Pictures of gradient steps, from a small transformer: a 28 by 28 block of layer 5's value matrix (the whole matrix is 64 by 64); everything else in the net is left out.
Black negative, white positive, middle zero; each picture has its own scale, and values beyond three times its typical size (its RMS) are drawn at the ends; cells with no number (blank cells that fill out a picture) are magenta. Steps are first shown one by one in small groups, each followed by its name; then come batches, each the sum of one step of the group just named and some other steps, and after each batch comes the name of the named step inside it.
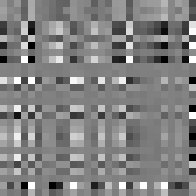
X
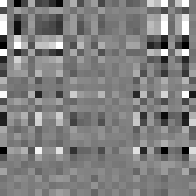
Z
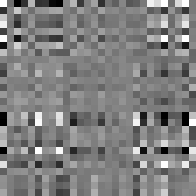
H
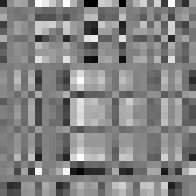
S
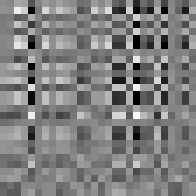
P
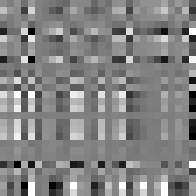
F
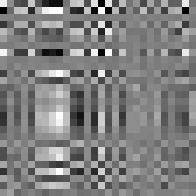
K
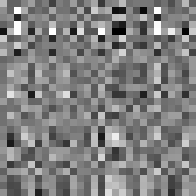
P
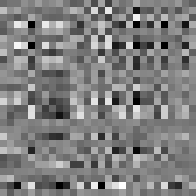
P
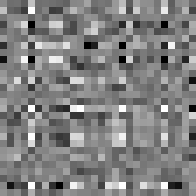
X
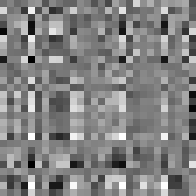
F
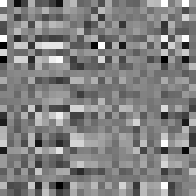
H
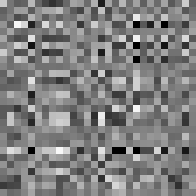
K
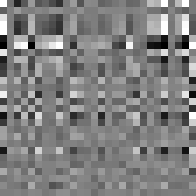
Z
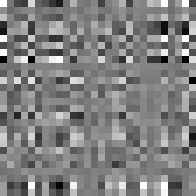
X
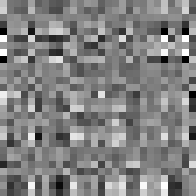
F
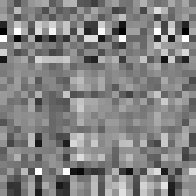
S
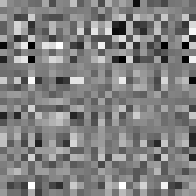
X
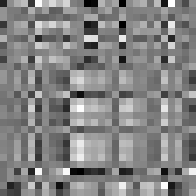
S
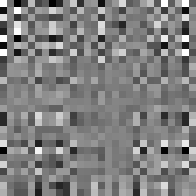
H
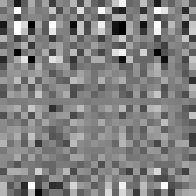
X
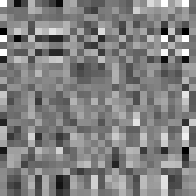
H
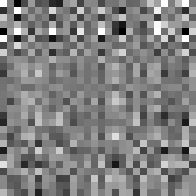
H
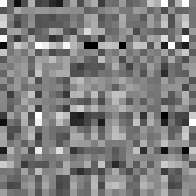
H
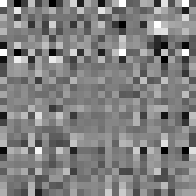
Z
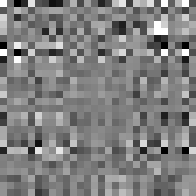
Z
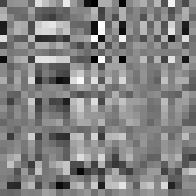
S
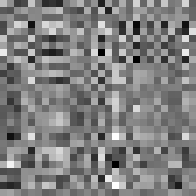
K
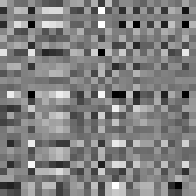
K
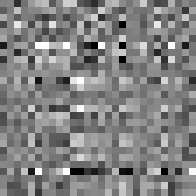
S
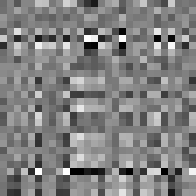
S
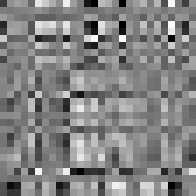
S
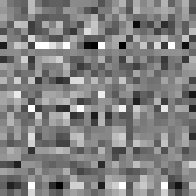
F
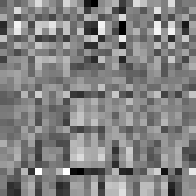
S
